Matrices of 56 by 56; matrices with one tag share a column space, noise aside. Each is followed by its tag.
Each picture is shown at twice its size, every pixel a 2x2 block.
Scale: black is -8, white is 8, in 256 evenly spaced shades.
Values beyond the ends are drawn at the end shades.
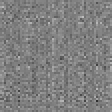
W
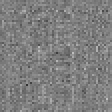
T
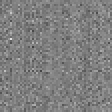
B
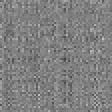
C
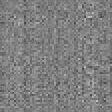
W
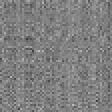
C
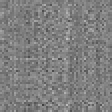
B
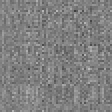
T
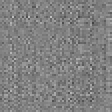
W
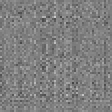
W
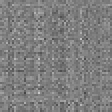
B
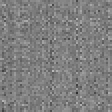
B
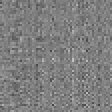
C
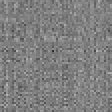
C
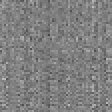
C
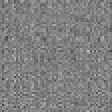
C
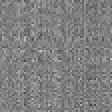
C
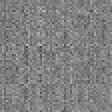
T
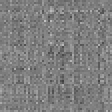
T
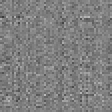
W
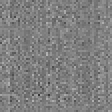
W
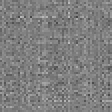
W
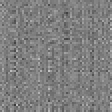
B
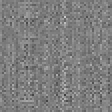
W
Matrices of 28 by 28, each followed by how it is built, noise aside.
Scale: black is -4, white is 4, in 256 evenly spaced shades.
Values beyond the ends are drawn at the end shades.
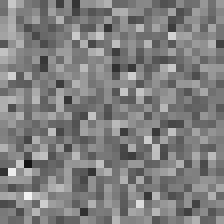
noise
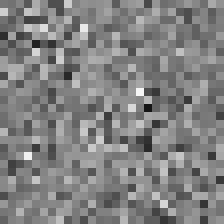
block diagonal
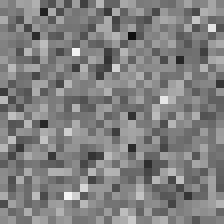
Hankel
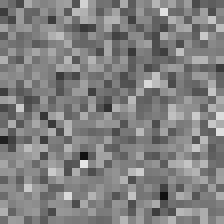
noise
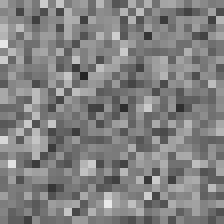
Hankel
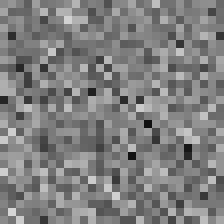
Toeplitz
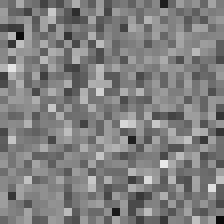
block diagonal
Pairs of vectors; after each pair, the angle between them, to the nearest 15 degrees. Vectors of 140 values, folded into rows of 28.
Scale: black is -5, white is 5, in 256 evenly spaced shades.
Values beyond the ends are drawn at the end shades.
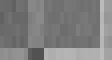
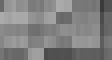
150 degrees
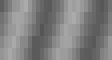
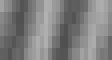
165 degrees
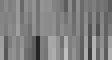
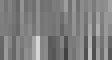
165 degrees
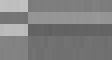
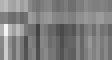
45 degrees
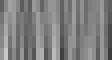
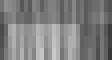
60 degrees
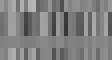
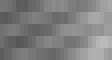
90 degrees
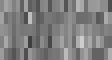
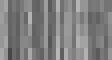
60 degrees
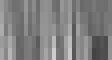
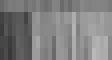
120 degrees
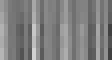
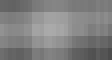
75 degrees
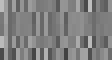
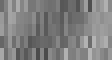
135 degrees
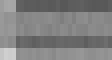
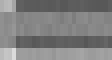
15 degrees
